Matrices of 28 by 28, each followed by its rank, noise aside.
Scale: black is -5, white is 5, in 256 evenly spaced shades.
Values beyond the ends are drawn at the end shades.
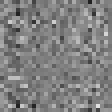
four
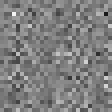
four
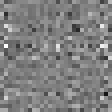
four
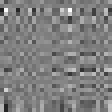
two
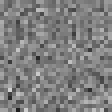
six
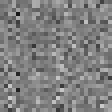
six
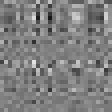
two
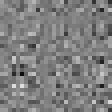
three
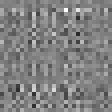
three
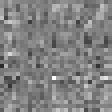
four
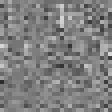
four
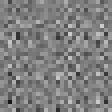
three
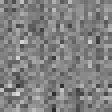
six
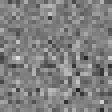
six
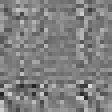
three
